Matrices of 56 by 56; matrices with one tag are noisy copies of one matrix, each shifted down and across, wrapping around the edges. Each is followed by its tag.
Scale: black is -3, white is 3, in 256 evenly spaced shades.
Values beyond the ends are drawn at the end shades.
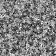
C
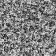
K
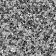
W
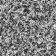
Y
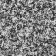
K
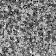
C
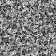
K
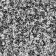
C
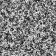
Y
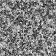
W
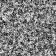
K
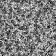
Y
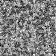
C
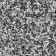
Y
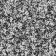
C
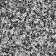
K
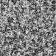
C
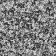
K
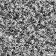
W
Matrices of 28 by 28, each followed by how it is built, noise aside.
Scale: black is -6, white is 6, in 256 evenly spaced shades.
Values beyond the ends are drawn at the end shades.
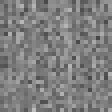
blocks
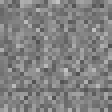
repeating columns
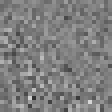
lower triangular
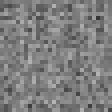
blocks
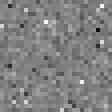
sparse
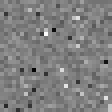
sparse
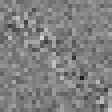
banded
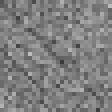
Toeplitz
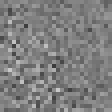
lower triangular
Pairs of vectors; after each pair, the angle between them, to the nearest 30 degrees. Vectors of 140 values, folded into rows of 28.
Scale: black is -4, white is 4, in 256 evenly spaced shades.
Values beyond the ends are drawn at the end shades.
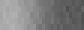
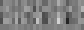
90 degrees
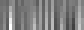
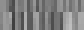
90 degrees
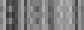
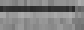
90 degrees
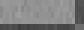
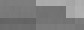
90 degrees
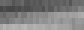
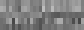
120 degrees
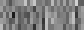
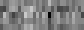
90 degrees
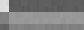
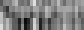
120 degrees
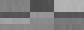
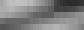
120 degrees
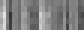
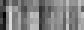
150 degrees
